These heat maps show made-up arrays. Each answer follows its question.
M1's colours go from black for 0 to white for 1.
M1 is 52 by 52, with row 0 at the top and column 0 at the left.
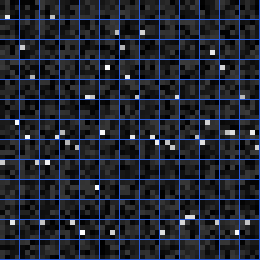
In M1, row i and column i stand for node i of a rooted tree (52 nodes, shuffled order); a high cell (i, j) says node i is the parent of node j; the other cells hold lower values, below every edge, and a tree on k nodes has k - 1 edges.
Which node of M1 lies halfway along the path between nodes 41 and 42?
3
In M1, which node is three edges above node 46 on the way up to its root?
19
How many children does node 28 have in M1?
4
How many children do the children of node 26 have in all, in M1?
4
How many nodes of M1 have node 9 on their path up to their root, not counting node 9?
7
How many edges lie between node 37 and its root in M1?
7
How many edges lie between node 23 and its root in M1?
3
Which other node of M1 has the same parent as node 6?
25
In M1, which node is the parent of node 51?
29
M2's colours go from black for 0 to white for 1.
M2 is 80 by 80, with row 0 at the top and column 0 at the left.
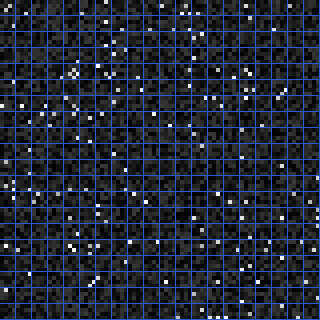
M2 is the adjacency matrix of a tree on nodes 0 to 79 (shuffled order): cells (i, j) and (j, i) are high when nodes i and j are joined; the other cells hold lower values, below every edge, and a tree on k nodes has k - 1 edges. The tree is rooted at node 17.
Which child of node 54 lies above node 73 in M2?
48
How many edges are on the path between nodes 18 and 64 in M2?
4
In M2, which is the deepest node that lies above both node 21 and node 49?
47
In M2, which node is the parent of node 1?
61
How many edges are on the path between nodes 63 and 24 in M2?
3
